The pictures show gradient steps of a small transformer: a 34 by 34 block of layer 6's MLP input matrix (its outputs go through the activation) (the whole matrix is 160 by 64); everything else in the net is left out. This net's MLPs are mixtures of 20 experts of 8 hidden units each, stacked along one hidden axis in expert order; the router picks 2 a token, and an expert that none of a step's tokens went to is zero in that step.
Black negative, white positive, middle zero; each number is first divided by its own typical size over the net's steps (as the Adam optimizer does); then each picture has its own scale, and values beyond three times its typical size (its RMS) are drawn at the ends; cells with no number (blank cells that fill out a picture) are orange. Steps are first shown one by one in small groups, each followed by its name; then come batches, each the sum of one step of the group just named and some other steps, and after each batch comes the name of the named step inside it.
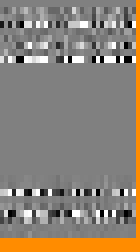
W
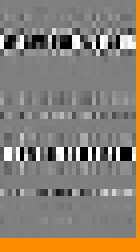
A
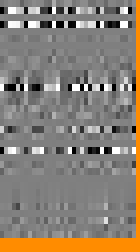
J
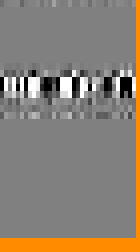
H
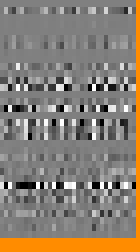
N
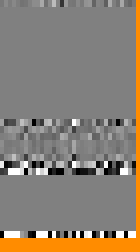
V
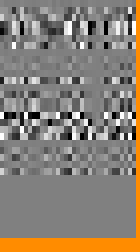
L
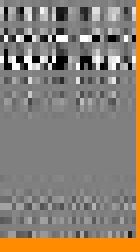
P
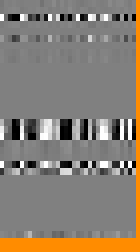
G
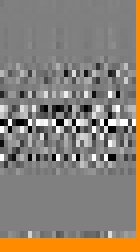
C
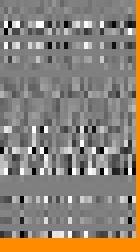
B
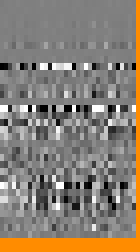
C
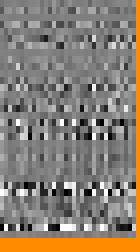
N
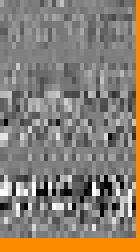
L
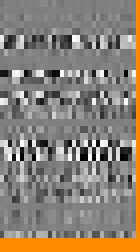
A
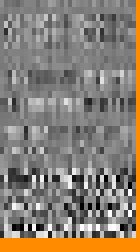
B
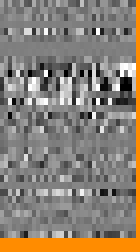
H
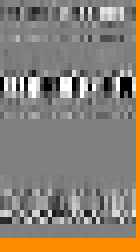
H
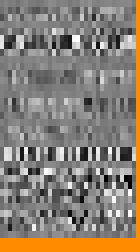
A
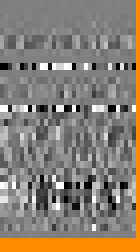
A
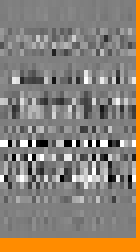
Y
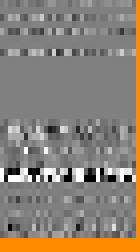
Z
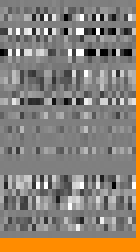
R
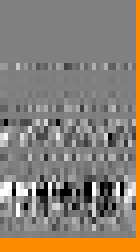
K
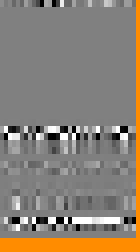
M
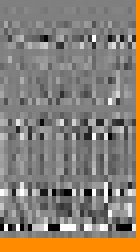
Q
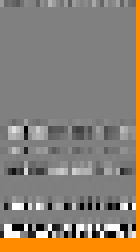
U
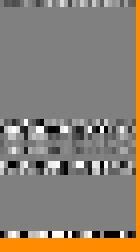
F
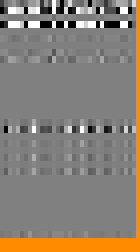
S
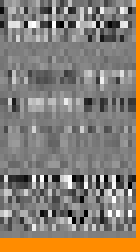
S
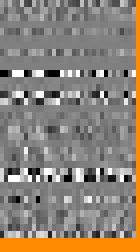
Z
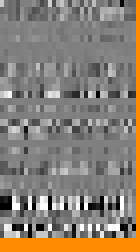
U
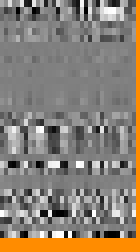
F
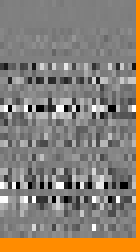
Y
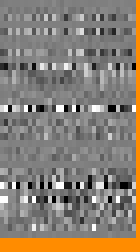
R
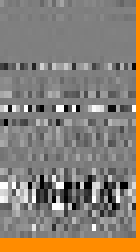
K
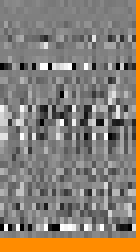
Q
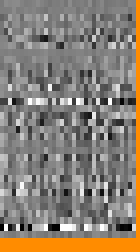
Q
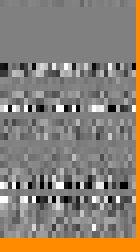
M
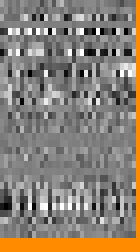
R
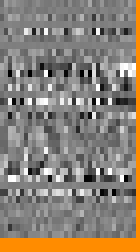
Z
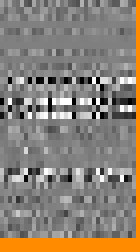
Z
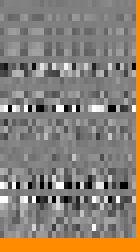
M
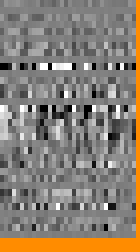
M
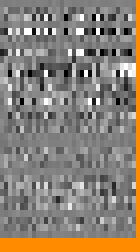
R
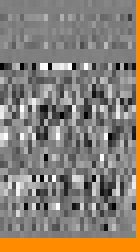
K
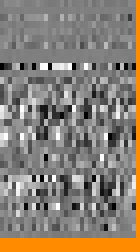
K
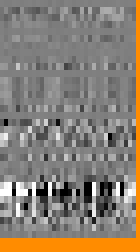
K
